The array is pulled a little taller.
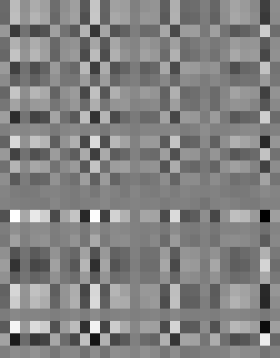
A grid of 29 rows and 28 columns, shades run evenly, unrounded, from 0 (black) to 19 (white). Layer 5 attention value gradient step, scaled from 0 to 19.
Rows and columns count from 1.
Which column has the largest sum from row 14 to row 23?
10
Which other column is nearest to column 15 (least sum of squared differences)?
16
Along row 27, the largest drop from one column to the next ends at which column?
11
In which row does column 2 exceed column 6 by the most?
18
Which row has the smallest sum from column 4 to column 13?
28
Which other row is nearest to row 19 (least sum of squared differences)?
26
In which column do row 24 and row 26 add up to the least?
27
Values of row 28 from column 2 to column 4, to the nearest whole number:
2 8 4
